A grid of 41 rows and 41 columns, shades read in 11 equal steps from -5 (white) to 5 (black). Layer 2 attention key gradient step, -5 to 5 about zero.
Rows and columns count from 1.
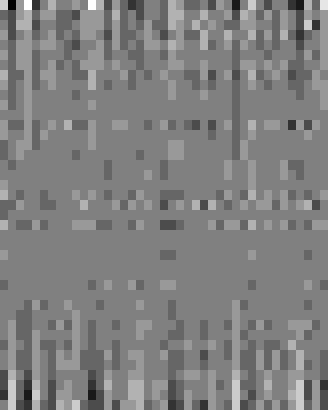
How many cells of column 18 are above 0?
8
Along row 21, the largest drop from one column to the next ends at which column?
27
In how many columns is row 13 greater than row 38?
15
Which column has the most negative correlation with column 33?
26
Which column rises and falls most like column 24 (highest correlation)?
37
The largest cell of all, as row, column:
1, 2
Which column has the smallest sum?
32
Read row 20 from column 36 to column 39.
-1 1 0 1
